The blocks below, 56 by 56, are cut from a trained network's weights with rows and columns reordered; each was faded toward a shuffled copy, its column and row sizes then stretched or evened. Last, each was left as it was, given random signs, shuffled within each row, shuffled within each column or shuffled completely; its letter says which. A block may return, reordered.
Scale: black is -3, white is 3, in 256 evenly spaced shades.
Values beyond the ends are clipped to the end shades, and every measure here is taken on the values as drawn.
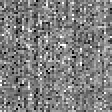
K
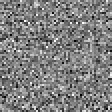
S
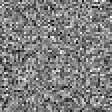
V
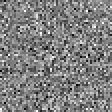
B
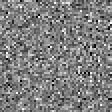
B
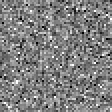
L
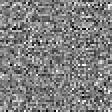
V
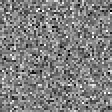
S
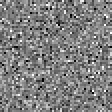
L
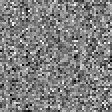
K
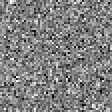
B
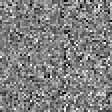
B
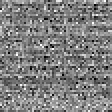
V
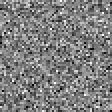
L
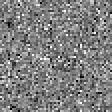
K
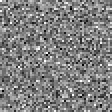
S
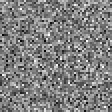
S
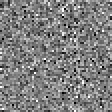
K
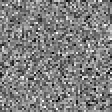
S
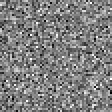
L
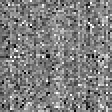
V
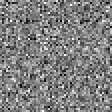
V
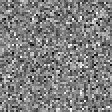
B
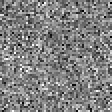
B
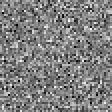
S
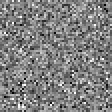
B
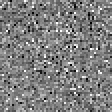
B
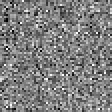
B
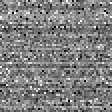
S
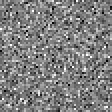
L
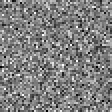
L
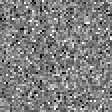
L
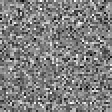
S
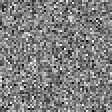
K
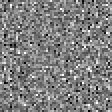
K
